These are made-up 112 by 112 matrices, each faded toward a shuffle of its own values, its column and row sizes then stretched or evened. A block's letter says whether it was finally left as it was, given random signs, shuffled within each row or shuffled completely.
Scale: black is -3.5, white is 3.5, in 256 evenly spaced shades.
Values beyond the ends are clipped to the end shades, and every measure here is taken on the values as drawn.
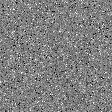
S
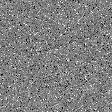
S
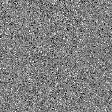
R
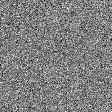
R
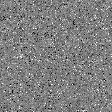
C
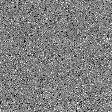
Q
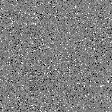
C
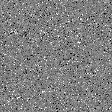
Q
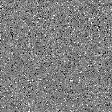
C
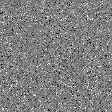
R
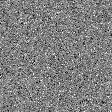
S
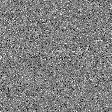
Q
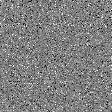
R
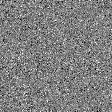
Q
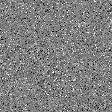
R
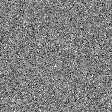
Q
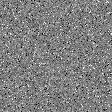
S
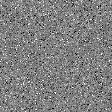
R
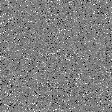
R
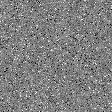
S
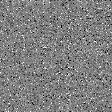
C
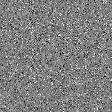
C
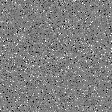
Q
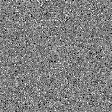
C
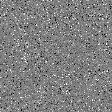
C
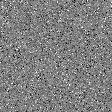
S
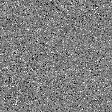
R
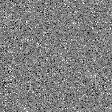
C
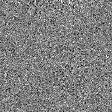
R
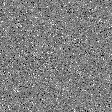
S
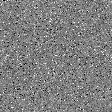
Q
